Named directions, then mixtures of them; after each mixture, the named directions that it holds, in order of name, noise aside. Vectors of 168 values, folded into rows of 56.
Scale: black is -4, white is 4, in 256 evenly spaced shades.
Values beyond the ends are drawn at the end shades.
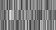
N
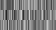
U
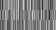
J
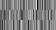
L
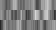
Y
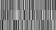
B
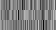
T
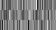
L, U.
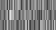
N.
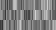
B, Y.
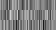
B, N, T.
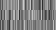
J.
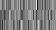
L.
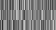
B, J, U.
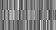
J, N.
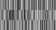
N.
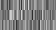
B, N, U.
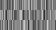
U.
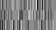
J, L.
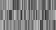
N, U, Y.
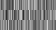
U.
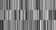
J, N, Y.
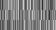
J.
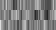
Y.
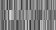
N.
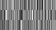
J, L, U.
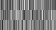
B, U.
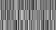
B, L, T.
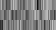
L, Y.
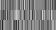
B.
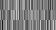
B, J.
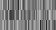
J, N.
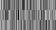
J, T.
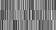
B.
